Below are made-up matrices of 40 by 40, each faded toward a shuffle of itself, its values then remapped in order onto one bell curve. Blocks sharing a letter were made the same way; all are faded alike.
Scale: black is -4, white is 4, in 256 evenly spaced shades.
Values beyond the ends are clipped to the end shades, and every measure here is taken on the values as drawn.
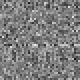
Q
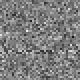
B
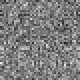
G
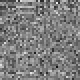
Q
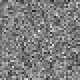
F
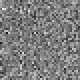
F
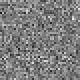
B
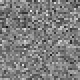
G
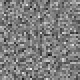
G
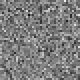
B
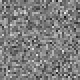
G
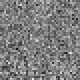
B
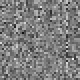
F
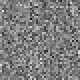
F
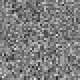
F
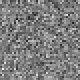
G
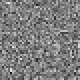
B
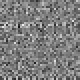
Q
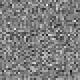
G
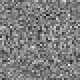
B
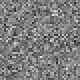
G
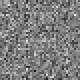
F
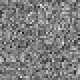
G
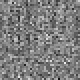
G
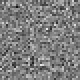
G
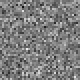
B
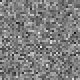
B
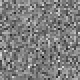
F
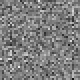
F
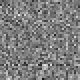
Q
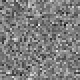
B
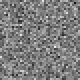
G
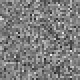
F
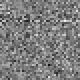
B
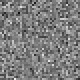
F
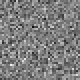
G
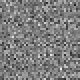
Q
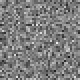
G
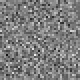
G
